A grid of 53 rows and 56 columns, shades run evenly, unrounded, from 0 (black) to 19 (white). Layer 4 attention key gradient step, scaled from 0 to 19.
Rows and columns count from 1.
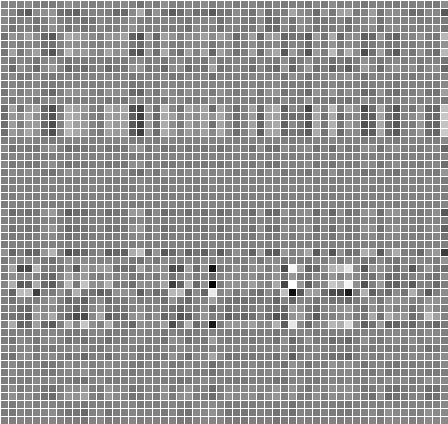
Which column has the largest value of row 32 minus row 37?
37
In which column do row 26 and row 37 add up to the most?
27
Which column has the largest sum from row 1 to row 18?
56
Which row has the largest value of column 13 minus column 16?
40
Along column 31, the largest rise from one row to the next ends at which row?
41
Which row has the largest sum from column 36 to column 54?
34
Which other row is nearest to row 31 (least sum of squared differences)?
25
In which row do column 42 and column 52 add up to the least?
32
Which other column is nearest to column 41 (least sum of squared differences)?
20
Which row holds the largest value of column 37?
36
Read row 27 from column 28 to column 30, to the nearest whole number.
8 9 10
